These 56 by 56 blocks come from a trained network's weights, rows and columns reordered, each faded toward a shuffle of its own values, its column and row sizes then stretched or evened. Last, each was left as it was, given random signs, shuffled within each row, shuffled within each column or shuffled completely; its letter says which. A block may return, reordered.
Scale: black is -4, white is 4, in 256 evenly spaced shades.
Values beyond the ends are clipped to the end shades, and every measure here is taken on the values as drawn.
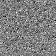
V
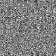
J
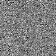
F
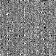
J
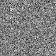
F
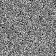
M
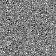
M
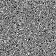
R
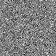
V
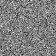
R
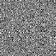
J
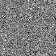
F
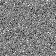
R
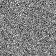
R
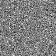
M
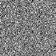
J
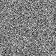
R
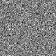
J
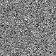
M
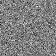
V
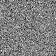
R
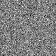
R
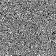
V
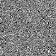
F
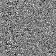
M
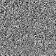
F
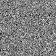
V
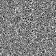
M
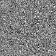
F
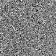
M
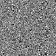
M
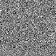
J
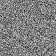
R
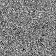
V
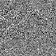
F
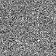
F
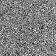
V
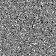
R
